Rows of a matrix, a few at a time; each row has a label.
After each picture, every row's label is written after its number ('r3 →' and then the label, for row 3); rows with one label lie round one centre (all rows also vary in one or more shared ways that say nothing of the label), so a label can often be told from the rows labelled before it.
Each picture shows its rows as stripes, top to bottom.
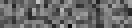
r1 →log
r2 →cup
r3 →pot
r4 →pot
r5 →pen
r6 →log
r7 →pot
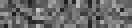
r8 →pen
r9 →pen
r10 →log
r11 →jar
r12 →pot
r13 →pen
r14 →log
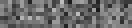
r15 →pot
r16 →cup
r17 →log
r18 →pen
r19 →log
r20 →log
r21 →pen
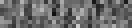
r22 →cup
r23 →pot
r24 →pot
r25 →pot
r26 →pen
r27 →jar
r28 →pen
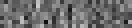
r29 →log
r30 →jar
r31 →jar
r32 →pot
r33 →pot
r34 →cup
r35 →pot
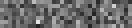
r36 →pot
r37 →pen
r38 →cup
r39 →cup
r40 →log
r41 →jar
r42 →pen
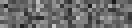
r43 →jar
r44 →log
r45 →jar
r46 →pot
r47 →pen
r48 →pot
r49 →jar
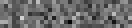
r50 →jar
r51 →log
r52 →log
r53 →pen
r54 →cup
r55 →jar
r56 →log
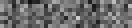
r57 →pen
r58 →cup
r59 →cup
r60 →log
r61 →pen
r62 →log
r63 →cup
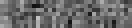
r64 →cup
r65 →pen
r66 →cup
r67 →pen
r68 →jar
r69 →jar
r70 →jar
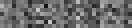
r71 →pen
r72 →cup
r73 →jar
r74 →pot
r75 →pen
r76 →cup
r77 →pen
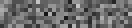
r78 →jar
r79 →pen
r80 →jar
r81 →cup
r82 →pen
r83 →log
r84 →pot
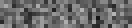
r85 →cup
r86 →jar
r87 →pot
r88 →pen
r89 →pot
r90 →pot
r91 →cup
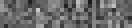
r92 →pen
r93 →pen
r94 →jar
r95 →log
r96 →pot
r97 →log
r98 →log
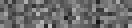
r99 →log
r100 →pen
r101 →pot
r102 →jar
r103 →pen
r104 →pot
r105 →cup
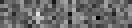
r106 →pot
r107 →cup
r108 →log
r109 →jar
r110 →pot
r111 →jar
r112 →pot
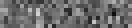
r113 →pen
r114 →cup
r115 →jar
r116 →jar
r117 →log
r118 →log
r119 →cup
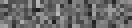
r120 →jar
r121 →log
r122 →pen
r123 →log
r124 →pot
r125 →cup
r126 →jar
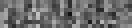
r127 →pot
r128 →pot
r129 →pot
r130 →jar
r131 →jar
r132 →pen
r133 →jar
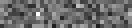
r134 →jar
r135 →pen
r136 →cup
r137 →jar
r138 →log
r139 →cup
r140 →pot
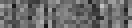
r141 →pen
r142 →cup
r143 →cup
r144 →cup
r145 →pot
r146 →cup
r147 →cup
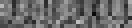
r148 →cup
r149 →cup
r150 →cup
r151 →cup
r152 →pot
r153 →pen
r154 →log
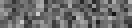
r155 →cup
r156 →log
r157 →cup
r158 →jar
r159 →pen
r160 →pot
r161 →pot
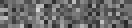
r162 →pot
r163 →log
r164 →jar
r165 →log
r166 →jar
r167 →cup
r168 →pot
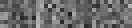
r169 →log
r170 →cup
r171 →log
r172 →jar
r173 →jar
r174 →log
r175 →jar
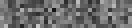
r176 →pen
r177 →pen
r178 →cup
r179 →pen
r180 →cup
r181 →cup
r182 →jar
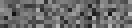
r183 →cup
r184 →pen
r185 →jar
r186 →cup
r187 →log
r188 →pen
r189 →log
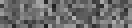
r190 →cup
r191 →pot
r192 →cup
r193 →cup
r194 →log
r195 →pen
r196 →cup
